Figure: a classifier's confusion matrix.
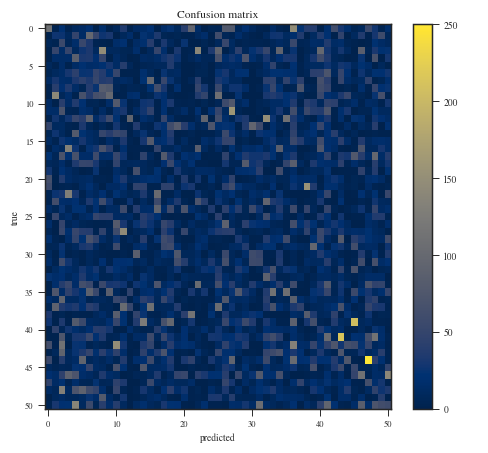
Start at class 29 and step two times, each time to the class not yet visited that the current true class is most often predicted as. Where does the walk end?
45
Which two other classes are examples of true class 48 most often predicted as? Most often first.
2, 5
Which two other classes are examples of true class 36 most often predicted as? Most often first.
2, 26
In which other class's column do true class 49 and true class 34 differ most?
22
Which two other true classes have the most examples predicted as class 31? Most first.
50, 46
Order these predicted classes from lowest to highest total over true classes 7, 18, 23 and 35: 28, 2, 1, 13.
13, 2, 28, 1
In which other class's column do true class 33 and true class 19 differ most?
32
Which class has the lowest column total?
12
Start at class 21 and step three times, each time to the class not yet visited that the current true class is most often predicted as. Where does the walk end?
27
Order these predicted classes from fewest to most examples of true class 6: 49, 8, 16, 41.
16, 49, 8, 41
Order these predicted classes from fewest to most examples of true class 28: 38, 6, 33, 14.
38, 33, 14, 6
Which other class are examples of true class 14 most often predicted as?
4
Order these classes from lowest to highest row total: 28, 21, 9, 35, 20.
20, 21, 28, 9, 35
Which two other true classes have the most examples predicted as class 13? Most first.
30, 19
